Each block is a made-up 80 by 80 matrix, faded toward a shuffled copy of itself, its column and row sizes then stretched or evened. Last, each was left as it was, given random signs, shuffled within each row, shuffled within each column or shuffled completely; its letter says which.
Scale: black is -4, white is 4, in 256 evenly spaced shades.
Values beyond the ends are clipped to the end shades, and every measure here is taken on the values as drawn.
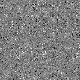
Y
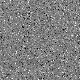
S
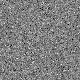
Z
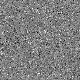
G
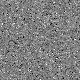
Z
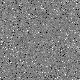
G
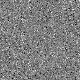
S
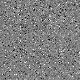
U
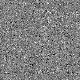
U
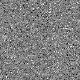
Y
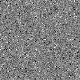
Y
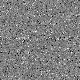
G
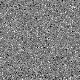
G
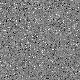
G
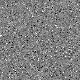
U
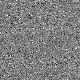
G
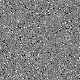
U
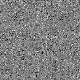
Y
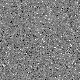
G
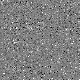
U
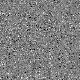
Y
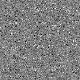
Y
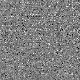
Y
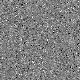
S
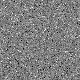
Z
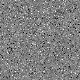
U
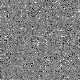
Y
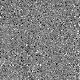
Y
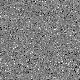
G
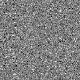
Y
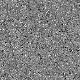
U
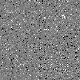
Y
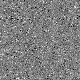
G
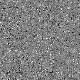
U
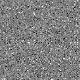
Y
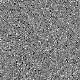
S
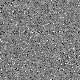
G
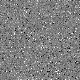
G
